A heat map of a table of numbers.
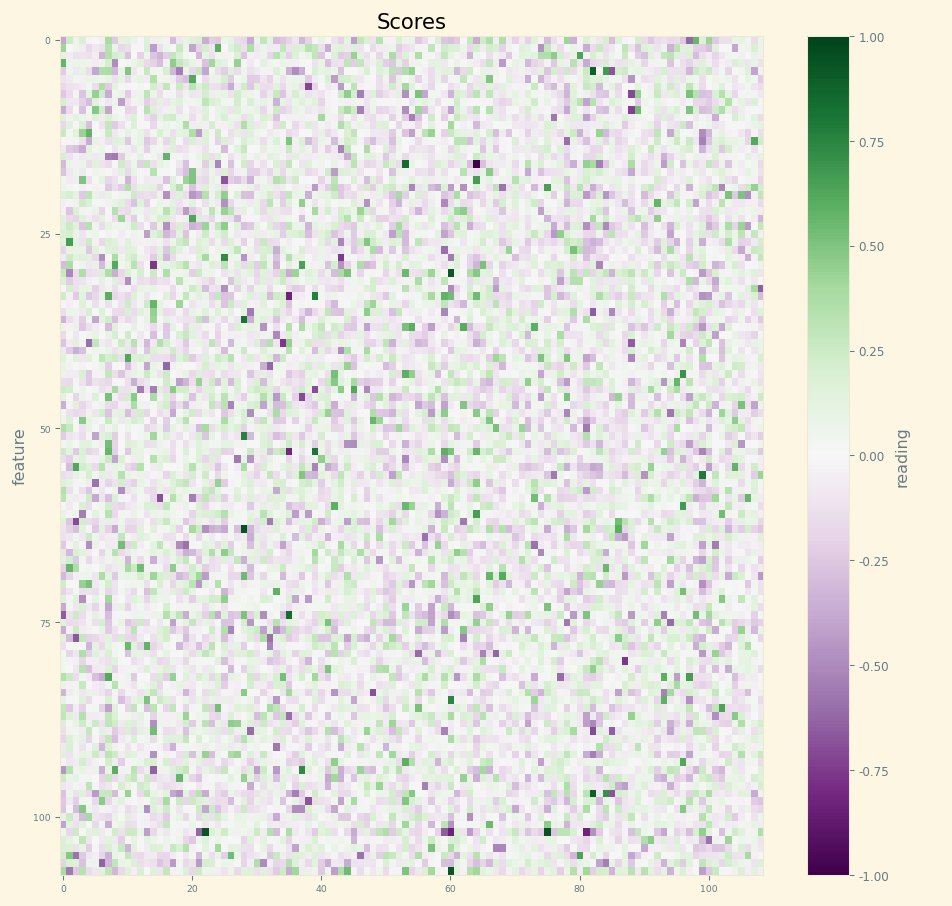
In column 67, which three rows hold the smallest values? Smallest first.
79, 104, 32
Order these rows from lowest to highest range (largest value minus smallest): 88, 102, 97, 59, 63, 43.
88, 43, 59, 63, 97, 102
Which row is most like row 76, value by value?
47
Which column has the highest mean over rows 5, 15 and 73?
66
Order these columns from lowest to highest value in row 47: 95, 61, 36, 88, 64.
88, 64, 36, 61, 95
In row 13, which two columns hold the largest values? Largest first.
107, 35
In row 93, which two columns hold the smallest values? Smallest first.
74, 58
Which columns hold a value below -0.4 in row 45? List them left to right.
12, 14, 39, 47
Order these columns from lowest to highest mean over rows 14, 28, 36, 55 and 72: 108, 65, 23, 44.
65, 108, 23, 44
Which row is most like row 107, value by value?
30
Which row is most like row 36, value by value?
51
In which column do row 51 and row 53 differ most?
35
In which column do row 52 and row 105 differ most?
7
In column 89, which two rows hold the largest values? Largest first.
9, 7
